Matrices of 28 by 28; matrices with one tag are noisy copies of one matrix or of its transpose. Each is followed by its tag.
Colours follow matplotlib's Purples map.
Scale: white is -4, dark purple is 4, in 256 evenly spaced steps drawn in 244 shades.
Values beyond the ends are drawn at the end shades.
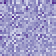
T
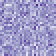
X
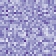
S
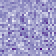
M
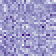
X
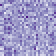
X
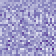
M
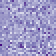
M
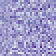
M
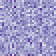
S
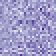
M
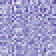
T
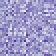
S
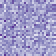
X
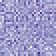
T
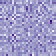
T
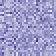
T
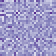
T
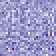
M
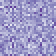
S
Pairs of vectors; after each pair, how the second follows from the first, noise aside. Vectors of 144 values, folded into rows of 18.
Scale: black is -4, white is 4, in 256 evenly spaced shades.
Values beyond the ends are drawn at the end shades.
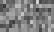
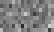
reversed, negated, partly zeroed.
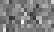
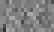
negated, shrunk.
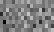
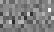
reversed, negated, partly zeroed.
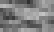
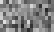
shuffled.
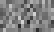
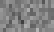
negated, shrunk.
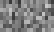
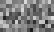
wrapped around, negated.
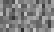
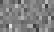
reversed, negated, partly zeroed.
